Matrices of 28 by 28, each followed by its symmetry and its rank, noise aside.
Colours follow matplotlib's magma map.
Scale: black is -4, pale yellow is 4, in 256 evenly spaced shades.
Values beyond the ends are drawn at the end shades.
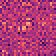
symmetric, rank four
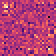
symmetric, rank five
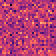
no symmetry, rank six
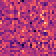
antisymmetric, rank four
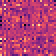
no symmetry, rank four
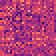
symmetric, rank four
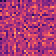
no symmetry, rank five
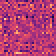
antisymmetric, rank four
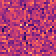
no symmetry, rank five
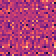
no symmetry, rank four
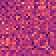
symmetric, rank five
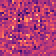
antisymmetric, rank six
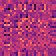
symmetric, rank five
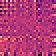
antisymmetric, rank four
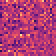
antisymmetric, rank four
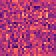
antisymmetric, rank six
